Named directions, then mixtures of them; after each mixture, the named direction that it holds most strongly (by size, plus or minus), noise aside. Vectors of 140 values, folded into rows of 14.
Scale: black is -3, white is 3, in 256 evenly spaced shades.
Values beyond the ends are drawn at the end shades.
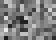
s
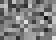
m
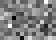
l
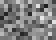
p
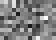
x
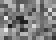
s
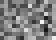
m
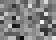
l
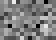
l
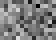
p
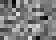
x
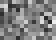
m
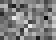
m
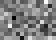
l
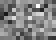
p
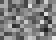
m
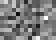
x
